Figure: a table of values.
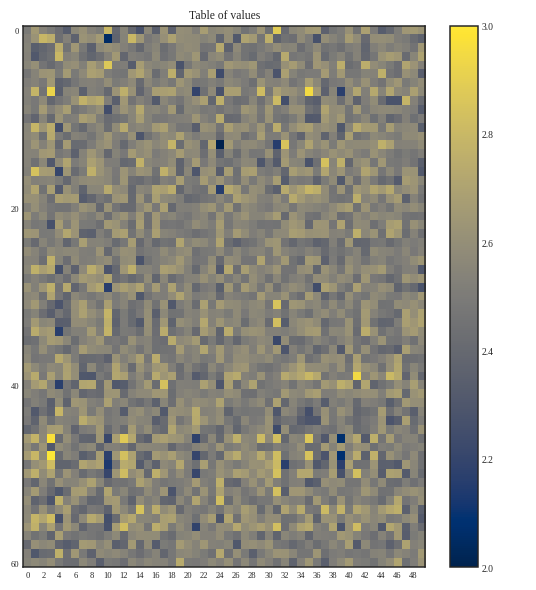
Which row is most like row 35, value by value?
45
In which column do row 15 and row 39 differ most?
35
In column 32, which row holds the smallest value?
49
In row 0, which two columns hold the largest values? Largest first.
31, 10
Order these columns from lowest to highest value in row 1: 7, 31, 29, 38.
31, 29, 38, 7
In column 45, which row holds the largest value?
39
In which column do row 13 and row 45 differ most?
24
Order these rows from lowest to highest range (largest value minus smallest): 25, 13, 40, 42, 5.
25, 42, 5, 40, 13
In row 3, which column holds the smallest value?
1
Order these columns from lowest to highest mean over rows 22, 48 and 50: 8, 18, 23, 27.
8, 23, 18, 27
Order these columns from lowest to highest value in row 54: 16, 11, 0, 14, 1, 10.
10, 1, 0, 11, 16, 14
